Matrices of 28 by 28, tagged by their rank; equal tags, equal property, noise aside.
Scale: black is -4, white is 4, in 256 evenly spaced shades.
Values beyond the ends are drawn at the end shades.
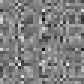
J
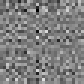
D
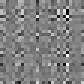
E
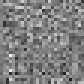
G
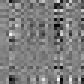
E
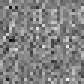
G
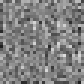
G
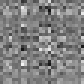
J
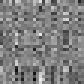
J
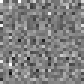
G
